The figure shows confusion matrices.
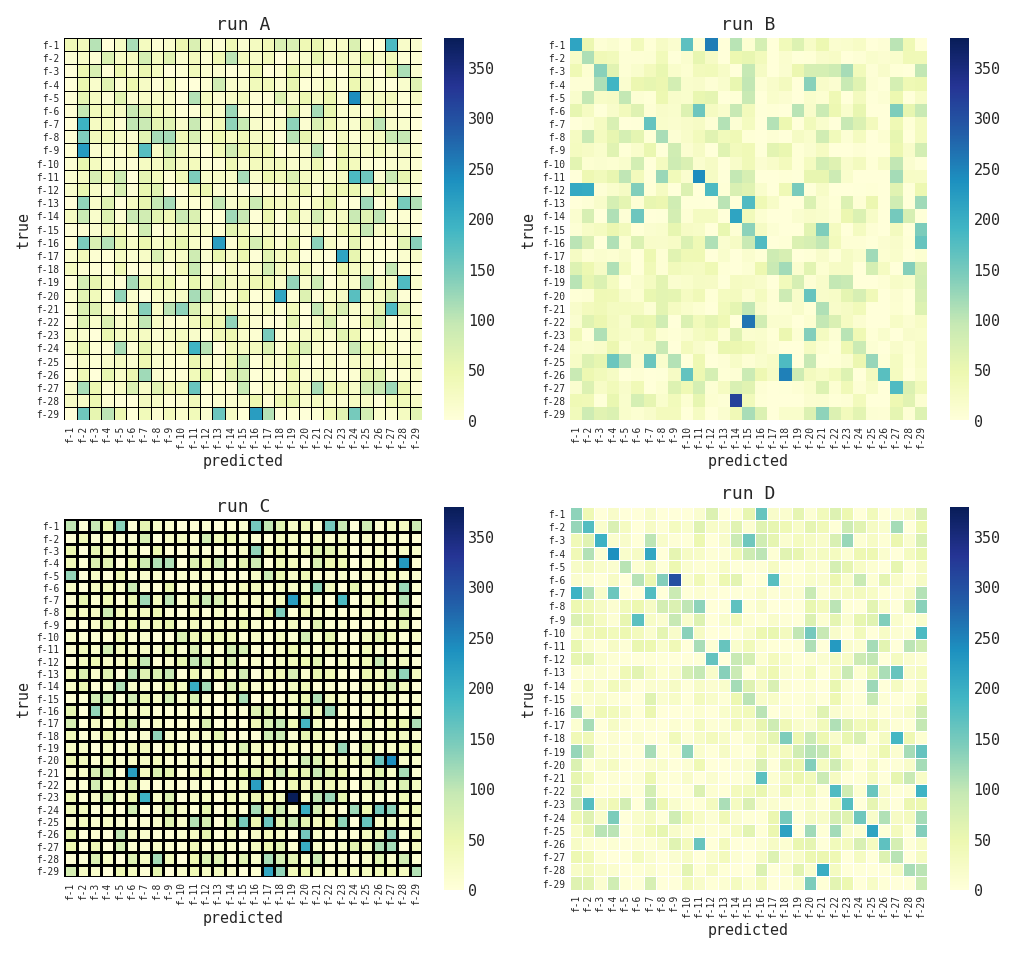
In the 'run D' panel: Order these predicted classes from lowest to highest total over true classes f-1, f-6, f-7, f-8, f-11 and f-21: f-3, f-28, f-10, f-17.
f-3, f-10, f-17, f-28
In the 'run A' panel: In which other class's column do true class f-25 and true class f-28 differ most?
f-15
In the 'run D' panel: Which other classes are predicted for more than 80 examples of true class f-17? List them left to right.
f-2, f-22, f-29
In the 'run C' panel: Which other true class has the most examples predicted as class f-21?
f-6
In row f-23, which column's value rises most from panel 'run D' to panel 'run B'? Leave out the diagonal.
f-20
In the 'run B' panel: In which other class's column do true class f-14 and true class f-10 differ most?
f-4
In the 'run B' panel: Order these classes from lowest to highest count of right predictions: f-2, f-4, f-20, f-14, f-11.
f-2, f-20, f-4, f-14, f-11
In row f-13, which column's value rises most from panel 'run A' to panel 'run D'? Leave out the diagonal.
f-27
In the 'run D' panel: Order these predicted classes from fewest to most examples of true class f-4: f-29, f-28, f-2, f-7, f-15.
f-28, f-29, f-15, f-2, f-7
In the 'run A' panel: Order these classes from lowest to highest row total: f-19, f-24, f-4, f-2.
f-4, f-2, f-24, f-19
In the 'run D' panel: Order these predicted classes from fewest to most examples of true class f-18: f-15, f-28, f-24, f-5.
f-5, f-15, f-28, f-24
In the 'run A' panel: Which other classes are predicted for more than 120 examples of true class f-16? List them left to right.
f-2, f-13, f-21, f-29
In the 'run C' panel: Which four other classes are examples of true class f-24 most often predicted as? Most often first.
f-20, f-26, f-27, f-16
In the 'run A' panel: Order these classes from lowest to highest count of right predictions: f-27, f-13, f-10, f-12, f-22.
f-10, f-12, f-22, f-13, f-27
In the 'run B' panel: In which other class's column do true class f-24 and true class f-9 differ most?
f-8
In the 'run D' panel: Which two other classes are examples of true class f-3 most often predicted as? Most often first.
f-15, f-23
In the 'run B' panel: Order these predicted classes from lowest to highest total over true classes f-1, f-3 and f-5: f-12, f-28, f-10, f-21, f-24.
f-28, f-24, f-21, f-10, f-12
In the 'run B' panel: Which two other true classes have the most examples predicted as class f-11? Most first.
f-6, f-27
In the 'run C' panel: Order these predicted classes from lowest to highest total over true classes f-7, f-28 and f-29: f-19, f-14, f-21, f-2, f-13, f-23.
f-14, f-2, f-21, f-13, f-23, f-19
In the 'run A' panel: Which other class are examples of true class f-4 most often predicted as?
f-13
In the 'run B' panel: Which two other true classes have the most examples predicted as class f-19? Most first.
f-12, f-6
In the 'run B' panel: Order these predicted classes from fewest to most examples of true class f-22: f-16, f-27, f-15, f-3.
f-27, f-3, f-16, f-15
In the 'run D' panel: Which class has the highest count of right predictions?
f-4
